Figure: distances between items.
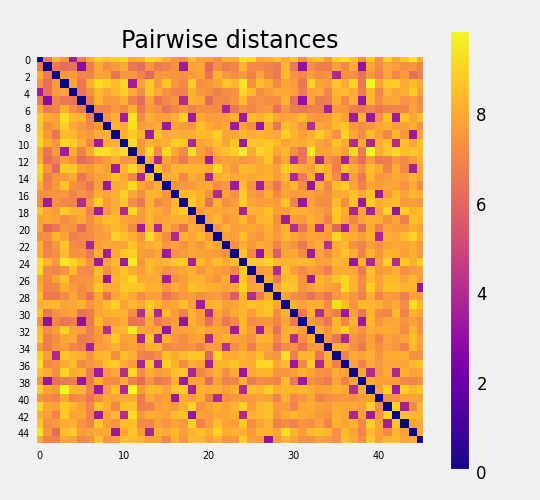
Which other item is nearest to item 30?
36
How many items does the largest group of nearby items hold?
7
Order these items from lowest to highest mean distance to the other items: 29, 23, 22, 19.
23, 22, 19, 29
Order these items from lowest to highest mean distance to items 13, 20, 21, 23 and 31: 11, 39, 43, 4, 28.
28, 4, 43, 11, 39
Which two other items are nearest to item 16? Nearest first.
40, 21
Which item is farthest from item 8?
11
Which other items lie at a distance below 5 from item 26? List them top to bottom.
8, 15, 23, 32
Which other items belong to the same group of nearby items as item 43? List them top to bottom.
41
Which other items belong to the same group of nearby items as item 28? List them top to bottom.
25
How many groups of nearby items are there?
14
